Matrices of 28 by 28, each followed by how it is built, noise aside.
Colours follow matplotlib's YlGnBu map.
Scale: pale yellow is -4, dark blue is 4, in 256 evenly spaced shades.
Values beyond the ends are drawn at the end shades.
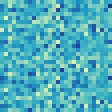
repeating rows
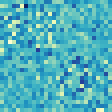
block diagonal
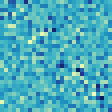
block diagonal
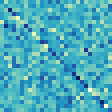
diagonal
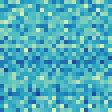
repeating columns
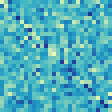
diagonal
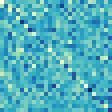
diagonal
